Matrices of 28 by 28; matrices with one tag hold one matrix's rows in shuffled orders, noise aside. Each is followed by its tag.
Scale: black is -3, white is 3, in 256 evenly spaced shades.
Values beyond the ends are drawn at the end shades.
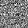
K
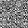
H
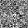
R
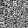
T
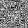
K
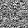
R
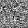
R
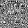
K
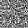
H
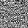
K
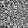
T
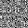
H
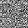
H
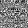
K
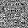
K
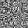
T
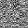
R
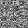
R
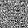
K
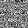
K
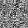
R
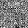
K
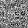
K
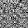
R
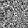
T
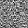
R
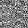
H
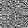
H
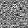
R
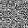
H
